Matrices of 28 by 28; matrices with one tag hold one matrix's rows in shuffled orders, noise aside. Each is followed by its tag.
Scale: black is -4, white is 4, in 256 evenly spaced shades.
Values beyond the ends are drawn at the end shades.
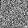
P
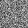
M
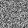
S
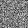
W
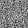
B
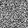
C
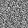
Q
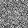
B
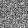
W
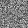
W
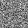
S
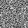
C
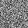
P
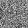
M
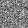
W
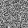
S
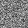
S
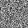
P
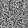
Q
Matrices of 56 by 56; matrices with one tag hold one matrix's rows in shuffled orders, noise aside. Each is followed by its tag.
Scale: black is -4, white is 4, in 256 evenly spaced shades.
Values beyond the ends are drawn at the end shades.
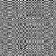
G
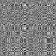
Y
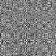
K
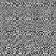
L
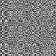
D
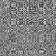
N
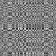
G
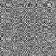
K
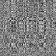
N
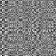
D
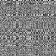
L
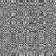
N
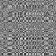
G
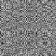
K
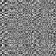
D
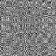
K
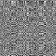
N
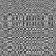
G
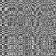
D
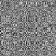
K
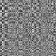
D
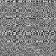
L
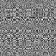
L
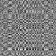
G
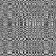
G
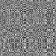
Y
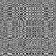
G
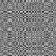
G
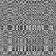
G
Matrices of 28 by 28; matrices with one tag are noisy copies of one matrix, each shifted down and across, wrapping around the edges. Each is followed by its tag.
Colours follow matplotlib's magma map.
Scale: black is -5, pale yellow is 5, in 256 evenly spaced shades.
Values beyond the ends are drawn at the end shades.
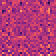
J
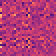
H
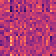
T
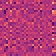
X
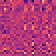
J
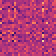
H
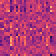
T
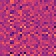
X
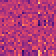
T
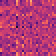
T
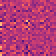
H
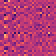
X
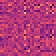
H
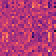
T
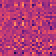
J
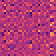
X
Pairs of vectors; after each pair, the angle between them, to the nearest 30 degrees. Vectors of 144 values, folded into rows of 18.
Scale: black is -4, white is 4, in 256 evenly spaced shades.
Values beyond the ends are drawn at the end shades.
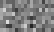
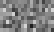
30 degrees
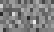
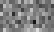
150 degrees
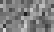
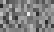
90 degrees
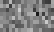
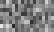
90 degrees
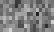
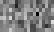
30 degrees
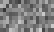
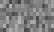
30 degrees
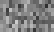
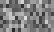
90 degrees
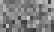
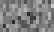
60 degrees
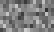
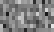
150 degrees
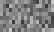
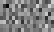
60 degrees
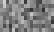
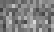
90 degrees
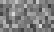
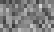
150 degrees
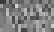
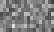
90 degrees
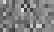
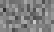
90 degrees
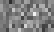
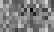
120 degrees
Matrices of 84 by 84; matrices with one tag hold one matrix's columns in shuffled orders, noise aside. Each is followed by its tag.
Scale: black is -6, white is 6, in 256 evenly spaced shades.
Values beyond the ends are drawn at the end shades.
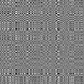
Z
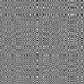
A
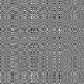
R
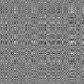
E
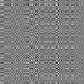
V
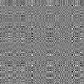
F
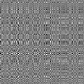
E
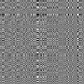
A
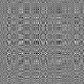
E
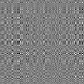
E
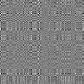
Z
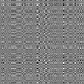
V
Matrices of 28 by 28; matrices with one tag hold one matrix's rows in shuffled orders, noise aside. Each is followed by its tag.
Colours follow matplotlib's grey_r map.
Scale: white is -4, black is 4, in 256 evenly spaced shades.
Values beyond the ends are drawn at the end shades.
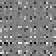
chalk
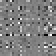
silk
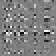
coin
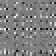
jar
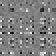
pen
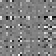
silk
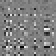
coin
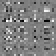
coin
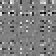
pen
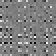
chalk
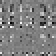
pen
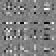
coin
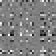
pen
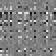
chalk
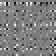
jar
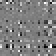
silk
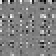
pen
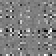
silk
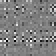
jar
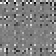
jar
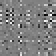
silk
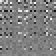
chalk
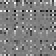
jar
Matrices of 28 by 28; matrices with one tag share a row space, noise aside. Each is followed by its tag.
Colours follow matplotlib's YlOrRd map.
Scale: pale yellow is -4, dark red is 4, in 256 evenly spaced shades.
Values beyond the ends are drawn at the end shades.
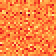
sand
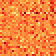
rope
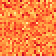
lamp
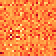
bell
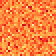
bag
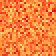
lamp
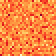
bag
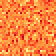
sand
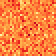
bell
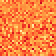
bag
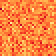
bag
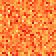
bag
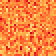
sand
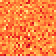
sand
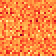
bell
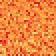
sand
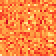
sand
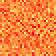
rope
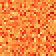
rope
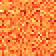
rope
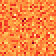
rope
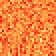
bag
